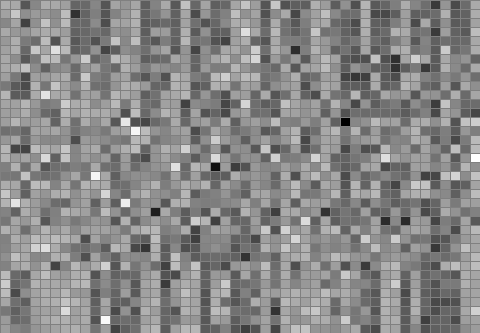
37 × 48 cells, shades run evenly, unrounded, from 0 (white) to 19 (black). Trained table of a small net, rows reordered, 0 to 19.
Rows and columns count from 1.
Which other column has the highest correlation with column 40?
39
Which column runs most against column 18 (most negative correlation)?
37
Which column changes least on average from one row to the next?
9
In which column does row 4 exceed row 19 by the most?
18
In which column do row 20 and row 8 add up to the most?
43
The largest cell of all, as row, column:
14, 35
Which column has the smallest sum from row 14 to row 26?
48
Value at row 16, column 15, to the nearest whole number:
6
